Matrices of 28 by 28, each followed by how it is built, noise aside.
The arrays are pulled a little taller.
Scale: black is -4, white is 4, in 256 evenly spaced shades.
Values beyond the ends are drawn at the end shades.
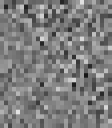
upper triangular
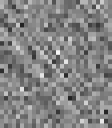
Toeplitz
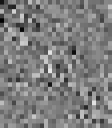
block diagonal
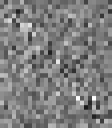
banded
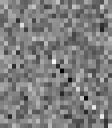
diagonal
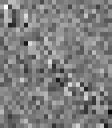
banded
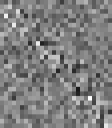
banded
